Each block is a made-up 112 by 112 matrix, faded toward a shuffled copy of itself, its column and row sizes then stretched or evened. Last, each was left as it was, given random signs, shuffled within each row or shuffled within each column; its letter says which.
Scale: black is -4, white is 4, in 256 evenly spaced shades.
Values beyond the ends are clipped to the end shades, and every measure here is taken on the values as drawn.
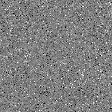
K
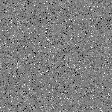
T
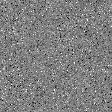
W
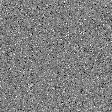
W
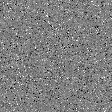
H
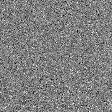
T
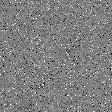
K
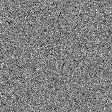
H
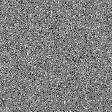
H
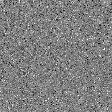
K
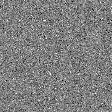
T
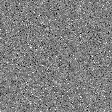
W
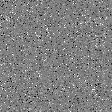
K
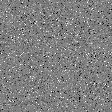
H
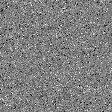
H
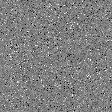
W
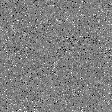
T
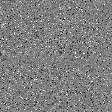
K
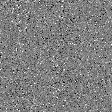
T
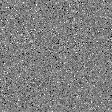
K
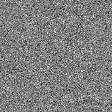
K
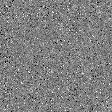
T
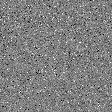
H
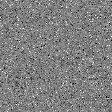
K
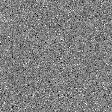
K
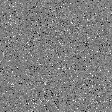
T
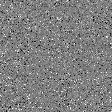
T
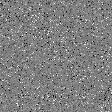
K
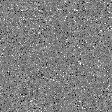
K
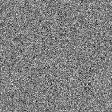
K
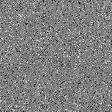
K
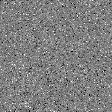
K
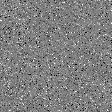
T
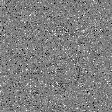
K
